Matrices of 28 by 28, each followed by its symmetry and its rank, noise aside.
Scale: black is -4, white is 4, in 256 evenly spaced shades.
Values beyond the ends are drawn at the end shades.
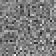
no symmetry, rank seven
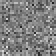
no symmetry, rank seven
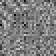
symmetric, rank seven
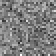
no symmetry, rank seven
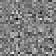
no symmetry, rank five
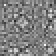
symmetric, rank five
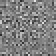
antisymmetric, rank six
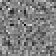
symmetric, rank five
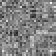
symmetric, rank five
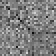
symmetric, rank five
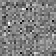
symmetric, rank six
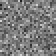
no symmetry, rank seven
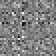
no symmetry, rank five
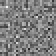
symmetric, rank six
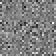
no symmetry, rank six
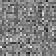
antisymmetric, rank six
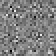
no symmetry, rank five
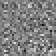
no symmetry, rank seven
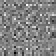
no symmetry, rank five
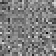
no symmetry, rank six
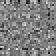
no symmetry, rank five
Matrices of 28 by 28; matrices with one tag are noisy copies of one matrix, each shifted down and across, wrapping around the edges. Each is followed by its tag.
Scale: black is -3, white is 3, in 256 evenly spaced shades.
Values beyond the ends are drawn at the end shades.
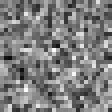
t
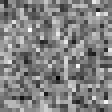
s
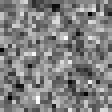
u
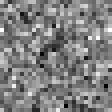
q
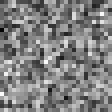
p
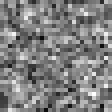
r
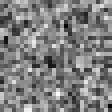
u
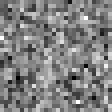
s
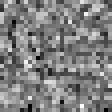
t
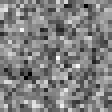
u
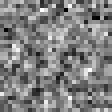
t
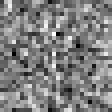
s
